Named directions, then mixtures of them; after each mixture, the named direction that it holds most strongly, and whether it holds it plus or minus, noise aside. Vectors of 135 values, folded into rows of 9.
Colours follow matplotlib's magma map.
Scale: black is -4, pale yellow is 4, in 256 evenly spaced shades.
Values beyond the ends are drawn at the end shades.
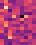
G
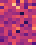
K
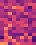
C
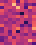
K, plus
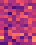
C, minus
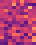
C, minus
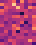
K, plus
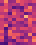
C, minus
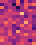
K, minus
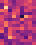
G, plus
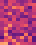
C, plus
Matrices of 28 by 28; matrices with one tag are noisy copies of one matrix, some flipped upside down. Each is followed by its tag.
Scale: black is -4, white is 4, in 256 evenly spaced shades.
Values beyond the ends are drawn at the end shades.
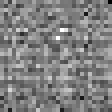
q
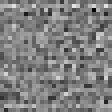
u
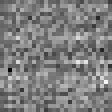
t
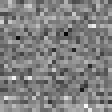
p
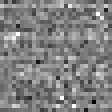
u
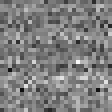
t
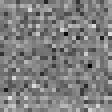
p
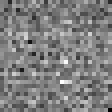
q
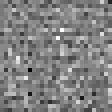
q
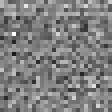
p
